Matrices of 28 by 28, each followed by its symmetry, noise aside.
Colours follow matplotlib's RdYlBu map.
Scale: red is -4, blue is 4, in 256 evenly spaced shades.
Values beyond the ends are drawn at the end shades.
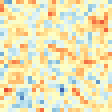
antisymmetric.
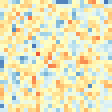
symmetric.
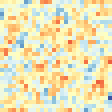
same after a half turn.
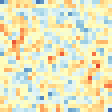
same after a half turn.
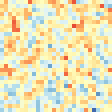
no symmetry.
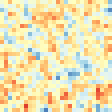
no symmetry.
